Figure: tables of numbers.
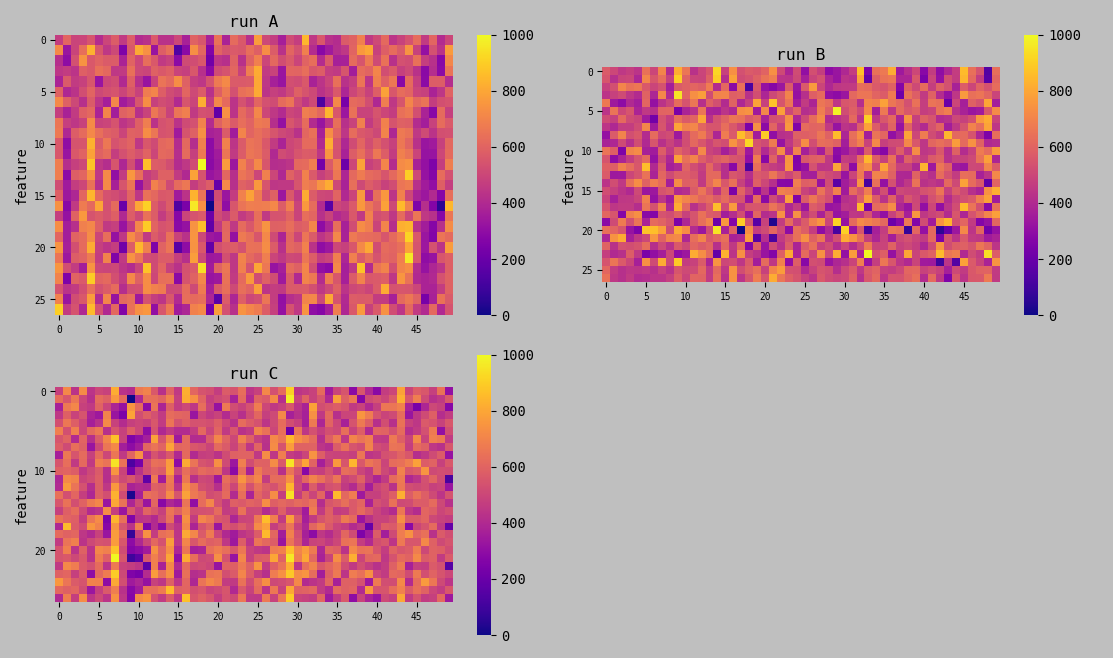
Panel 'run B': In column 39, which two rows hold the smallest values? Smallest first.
19, 12
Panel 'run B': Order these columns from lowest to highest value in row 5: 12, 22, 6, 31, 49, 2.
6, 2, 31, 12, 49, 22
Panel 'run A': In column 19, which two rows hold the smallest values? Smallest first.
16, 15
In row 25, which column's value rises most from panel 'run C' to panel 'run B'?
22
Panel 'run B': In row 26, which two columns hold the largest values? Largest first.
21, 16
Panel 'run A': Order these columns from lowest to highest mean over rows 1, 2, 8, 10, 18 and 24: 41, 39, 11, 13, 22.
22, 13, 39, 41, 11
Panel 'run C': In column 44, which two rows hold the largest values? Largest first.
18, 9
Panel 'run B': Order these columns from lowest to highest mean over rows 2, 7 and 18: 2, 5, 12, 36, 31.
31, 2, 5, 36, 12
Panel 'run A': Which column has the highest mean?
4
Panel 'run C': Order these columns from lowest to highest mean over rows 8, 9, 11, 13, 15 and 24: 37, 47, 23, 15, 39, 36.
15, 39, 36, 47, 37, 23
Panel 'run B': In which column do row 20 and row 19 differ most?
17
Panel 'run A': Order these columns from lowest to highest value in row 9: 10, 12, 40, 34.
40, 10, 12, 34
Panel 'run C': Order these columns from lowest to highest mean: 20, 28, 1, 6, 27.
6, 20, 28, 27, 1
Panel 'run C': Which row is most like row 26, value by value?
0
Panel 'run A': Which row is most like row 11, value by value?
10
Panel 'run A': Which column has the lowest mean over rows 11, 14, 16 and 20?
19
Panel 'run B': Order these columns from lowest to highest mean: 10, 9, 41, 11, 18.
18, 41, 10, 11, 9
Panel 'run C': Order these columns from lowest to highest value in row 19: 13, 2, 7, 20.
13, 20, 2, 7
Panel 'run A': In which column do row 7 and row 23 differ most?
15
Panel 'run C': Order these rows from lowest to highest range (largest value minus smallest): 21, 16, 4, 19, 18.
4, 19, 16, 18, 21
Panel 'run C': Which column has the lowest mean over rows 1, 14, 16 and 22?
9
